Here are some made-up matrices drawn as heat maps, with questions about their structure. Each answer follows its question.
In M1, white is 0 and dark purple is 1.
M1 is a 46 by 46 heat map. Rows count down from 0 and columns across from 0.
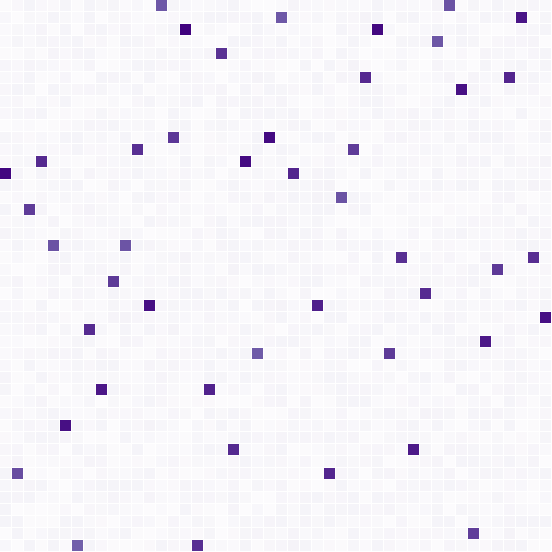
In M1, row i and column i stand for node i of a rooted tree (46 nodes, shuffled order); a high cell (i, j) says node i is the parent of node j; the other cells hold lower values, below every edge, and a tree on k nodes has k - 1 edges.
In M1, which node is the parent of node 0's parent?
11
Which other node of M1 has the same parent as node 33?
44
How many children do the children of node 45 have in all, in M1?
3
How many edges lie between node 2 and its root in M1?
5
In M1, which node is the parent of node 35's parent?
14
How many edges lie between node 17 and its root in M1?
4
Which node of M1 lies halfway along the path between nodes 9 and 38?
39
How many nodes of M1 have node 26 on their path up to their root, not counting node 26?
7
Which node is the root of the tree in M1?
25
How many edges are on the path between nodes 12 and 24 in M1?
3
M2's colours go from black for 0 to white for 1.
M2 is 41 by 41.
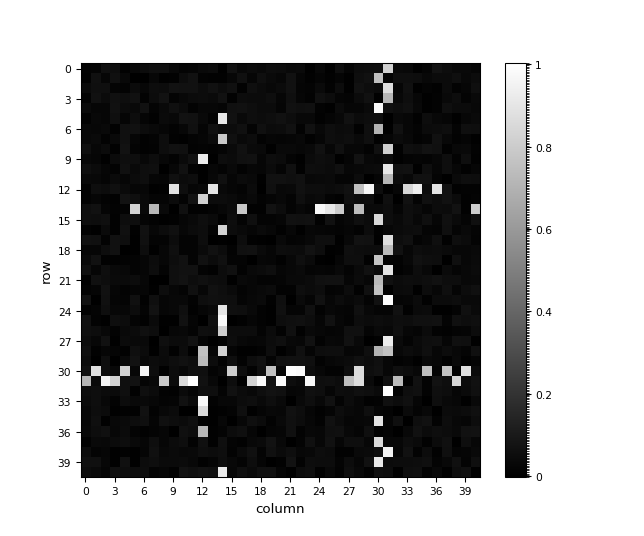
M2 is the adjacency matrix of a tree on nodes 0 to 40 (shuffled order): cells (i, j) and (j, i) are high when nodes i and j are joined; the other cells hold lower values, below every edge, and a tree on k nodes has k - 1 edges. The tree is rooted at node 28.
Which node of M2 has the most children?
31
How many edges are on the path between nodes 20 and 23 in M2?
2
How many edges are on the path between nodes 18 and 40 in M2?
4
